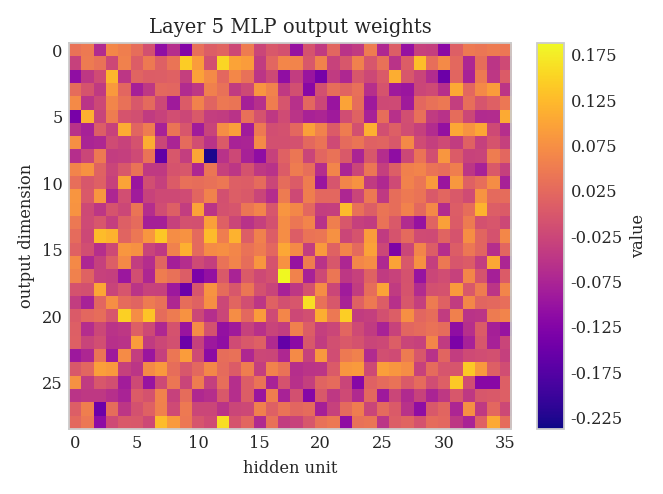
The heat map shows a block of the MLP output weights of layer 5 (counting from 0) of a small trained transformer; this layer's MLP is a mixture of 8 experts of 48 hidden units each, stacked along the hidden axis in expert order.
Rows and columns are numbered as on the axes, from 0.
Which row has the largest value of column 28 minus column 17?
22
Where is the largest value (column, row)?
17, 17
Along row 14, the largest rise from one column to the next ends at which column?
2
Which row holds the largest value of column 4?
20
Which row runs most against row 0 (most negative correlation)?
23
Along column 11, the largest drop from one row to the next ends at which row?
8
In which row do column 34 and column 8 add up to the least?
18
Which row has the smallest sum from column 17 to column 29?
26
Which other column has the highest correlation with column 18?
9
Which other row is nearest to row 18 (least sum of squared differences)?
11
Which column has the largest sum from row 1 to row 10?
31
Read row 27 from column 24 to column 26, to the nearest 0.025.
-0.025 0.025 0
